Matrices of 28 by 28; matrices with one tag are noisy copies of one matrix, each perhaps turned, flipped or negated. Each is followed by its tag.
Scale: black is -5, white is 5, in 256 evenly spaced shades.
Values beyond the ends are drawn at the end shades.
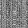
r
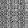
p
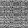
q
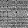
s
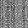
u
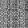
p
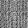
s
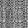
u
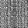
s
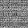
r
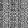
p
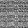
q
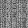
r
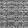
q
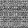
r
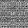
r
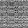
q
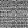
s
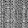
u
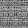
r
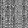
u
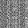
p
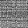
s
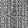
s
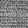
s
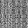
q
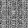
r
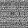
r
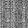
u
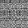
p
